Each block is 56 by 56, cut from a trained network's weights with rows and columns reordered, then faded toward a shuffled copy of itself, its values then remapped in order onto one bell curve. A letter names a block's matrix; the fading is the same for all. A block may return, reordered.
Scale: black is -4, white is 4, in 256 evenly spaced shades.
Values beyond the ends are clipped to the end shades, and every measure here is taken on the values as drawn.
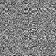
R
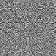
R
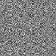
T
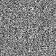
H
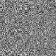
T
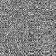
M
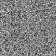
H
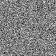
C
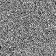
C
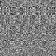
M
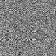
M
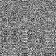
M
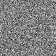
C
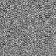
M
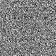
C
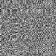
T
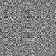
R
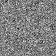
H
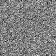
C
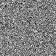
C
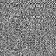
M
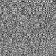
M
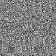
T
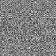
T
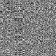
T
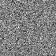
C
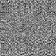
R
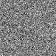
C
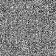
H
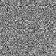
M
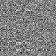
M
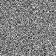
C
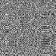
R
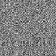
M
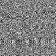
M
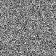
C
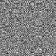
R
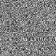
T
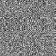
T
